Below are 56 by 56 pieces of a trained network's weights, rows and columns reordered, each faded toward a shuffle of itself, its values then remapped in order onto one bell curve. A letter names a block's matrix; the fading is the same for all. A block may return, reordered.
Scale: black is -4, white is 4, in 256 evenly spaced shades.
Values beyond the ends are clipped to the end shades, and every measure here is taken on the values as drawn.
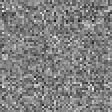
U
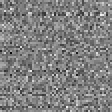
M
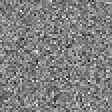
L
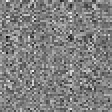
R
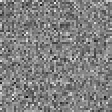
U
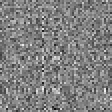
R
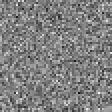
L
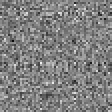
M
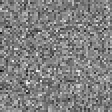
L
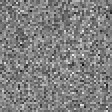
L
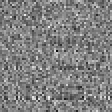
M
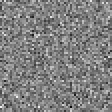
L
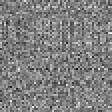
M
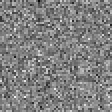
L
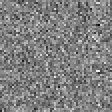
L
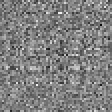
M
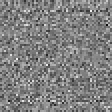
M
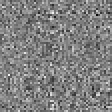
R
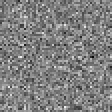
R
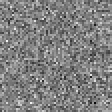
L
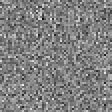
R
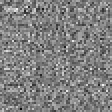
M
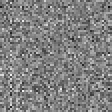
R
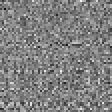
M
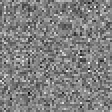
U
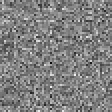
R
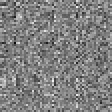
R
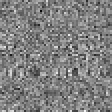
M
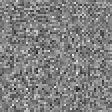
U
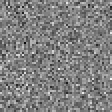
R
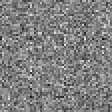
R
